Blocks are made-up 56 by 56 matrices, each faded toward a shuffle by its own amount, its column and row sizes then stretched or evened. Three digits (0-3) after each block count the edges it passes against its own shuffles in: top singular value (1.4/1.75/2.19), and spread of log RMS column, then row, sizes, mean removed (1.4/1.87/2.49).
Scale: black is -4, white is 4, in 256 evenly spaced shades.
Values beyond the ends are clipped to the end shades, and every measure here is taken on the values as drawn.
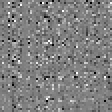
1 3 2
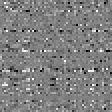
2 0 3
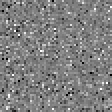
0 1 0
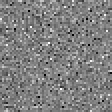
1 0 0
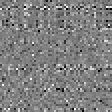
3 0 3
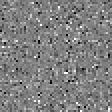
1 1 1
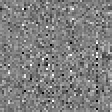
0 2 1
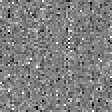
1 2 0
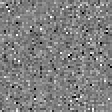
0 1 1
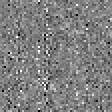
1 2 0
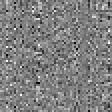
2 3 0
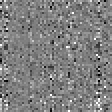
2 3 0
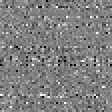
2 0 3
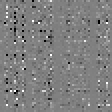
1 3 2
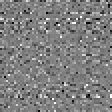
3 0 2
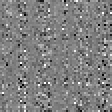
0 3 1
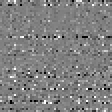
0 1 3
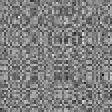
3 2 1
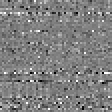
2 0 3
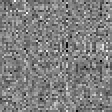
2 2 0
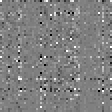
1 3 2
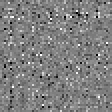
1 2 1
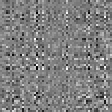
3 3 3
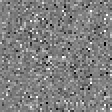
0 1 0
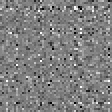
2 2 2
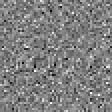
2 1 1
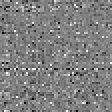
2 1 2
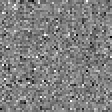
1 1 1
